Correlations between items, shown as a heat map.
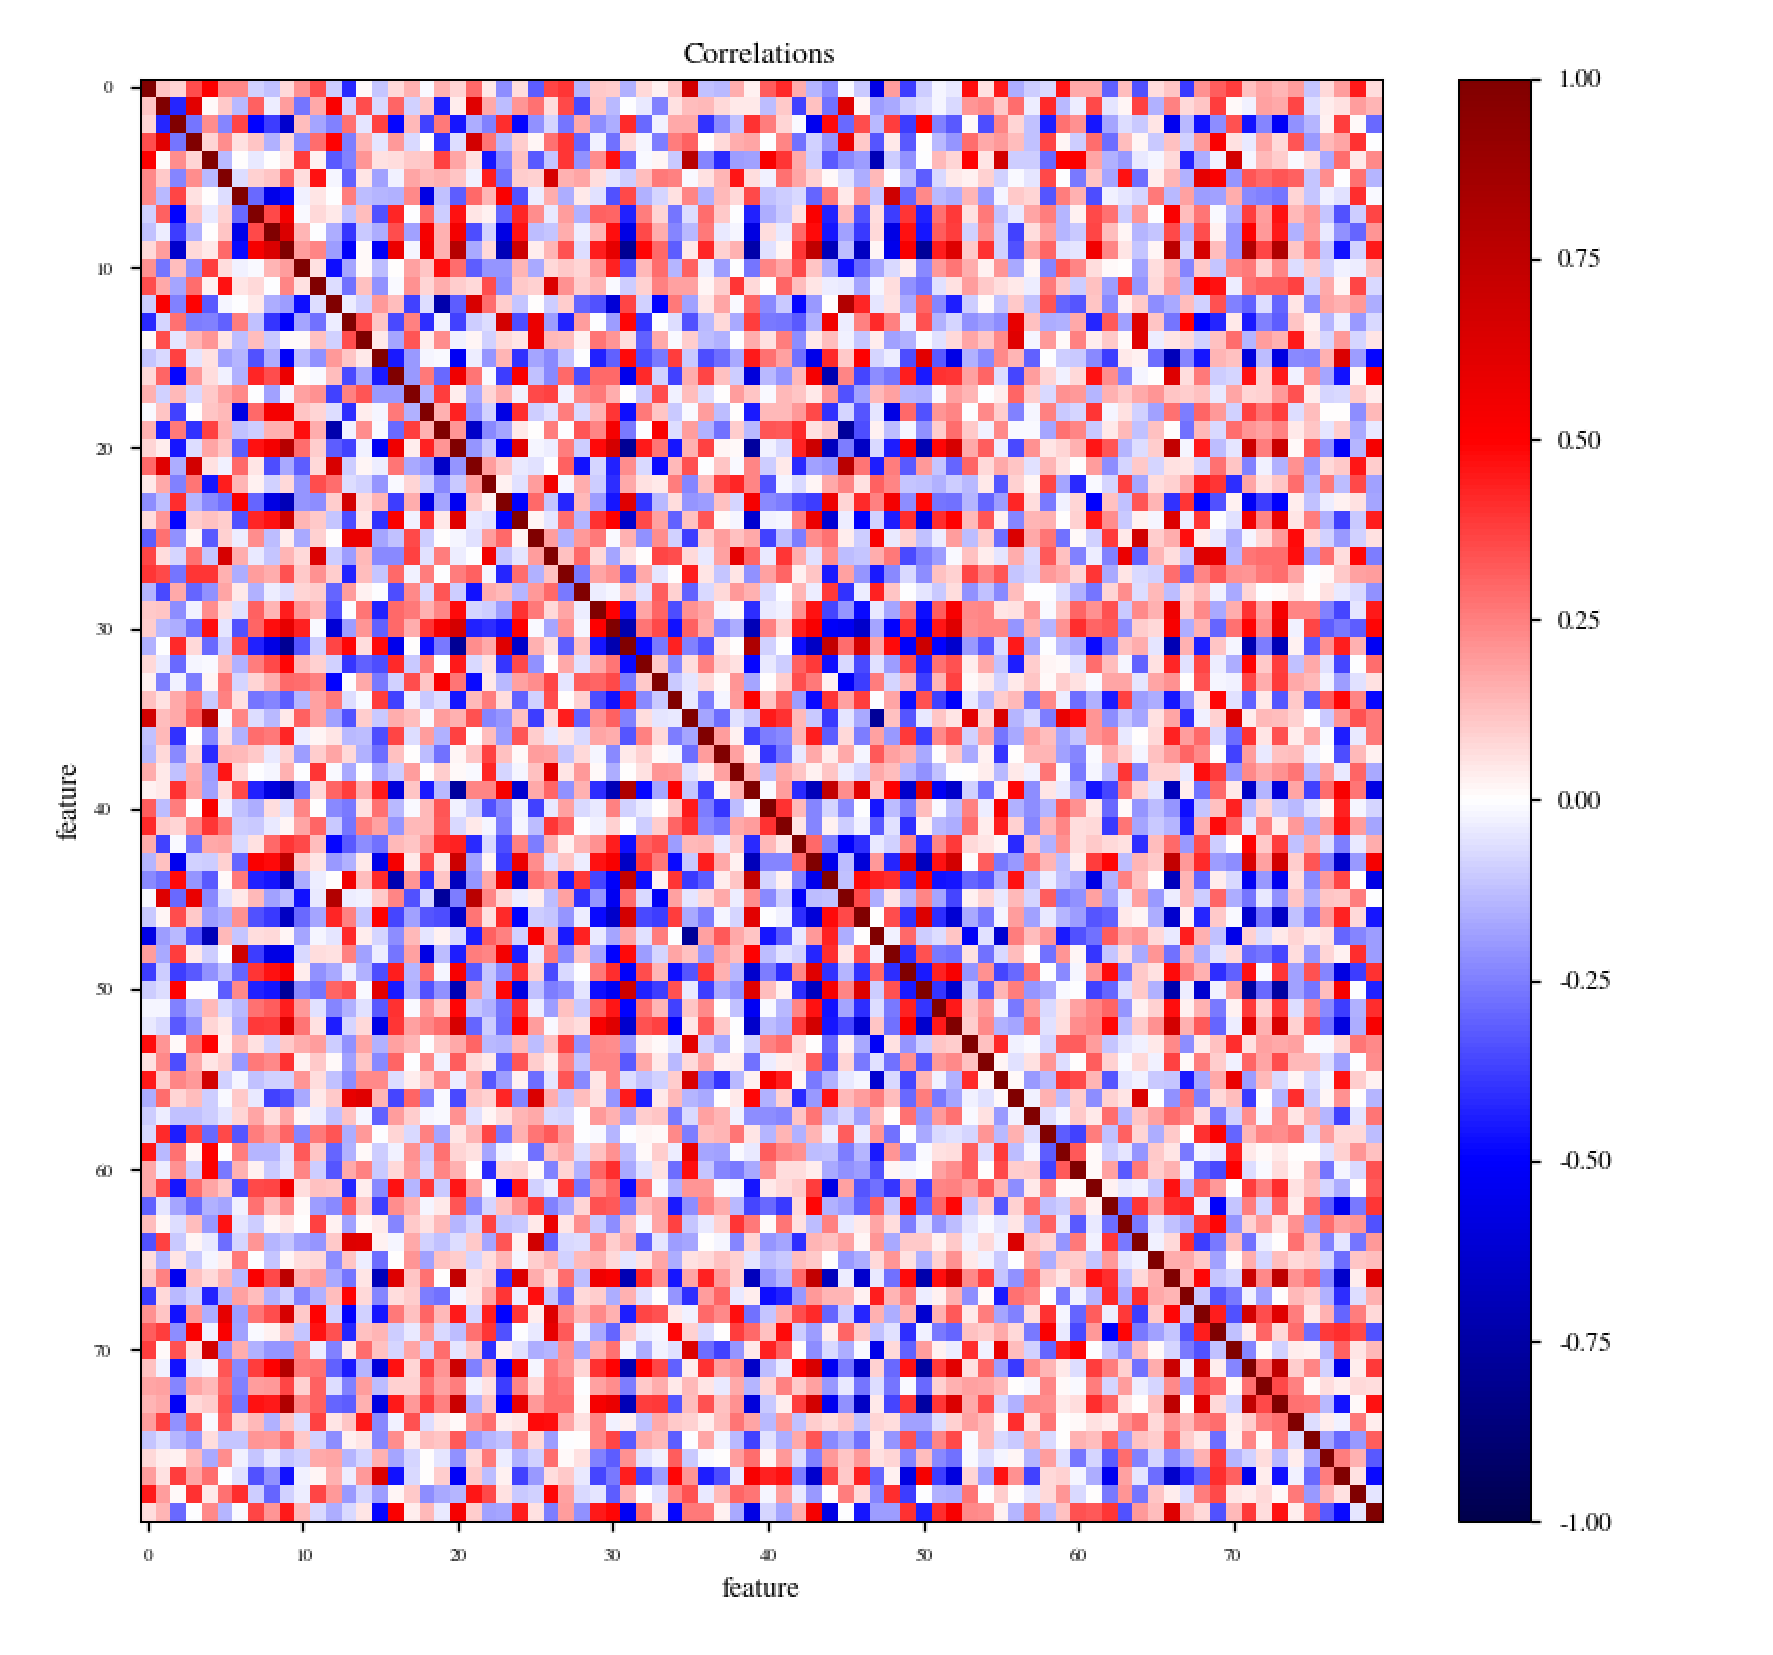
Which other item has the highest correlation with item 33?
19
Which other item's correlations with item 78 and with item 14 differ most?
64
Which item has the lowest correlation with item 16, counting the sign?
44
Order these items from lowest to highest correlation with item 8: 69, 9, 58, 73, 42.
69, 58, 42, 73, 9
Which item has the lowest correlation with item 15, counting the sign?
66
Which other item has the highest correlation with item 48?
6
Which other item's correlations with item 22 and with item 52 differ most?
30
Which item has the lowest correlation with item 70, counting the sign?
47
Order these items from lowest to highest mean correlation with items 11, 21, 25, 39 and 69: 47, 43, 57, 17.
43, 57, 47, 17
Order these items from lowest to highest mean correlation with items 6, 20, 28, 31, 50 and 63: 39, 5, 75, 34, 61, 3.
61, 75, 3, 5, 34, 39
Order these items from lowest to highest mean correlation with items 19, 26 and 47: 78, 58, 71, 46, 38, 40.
46, 40, 78, 58, 71, 38
